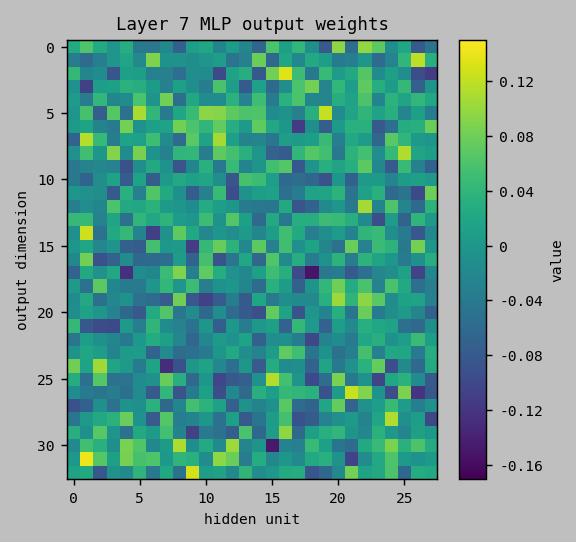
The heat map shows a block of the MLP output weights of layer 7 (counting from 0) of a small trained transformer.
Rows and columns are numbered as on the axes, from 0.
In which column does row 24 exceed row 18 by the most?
23
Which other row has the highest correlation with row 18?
20
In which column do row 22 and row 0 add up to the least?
14
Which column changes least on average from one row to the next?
5
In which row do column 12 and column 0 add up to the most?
13
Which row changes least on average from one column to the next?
22
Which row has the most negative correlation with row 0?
1
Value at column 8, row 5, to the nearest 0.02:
0.02
